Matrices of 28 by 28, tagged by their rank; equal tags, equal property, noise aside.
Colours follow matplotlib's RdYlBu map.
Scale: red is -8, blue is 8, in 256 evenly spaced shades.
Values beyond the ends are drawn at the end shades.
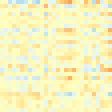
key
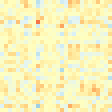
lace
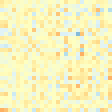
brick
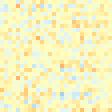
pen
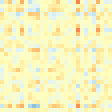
key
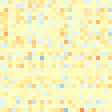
lace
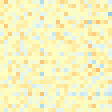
pen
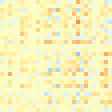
brick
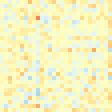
pen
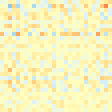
brick
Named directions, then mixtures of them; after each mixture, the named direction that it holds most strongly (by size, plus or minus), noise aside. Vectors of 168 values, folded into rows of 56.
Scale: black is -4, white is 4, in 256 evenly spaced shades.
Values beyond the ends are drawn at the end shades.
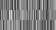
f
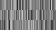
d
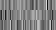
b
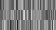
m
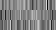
b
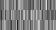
m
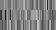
b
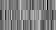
b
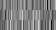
b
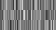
m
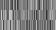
f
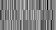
f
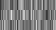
m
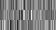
m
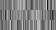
b
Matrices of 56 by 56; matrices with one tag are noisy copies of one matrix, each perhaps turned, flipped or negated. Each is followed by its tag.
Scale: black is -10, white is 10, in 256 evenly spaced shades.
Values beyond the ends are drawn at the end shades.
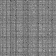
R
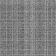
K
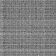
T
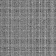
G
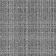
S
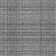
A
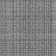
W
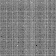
K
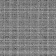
G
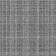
R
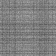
A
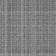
T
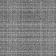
A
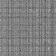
G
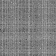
S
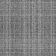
A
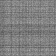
K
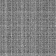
T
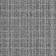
G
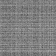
W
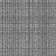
S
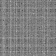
G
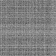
K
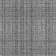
A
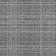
A
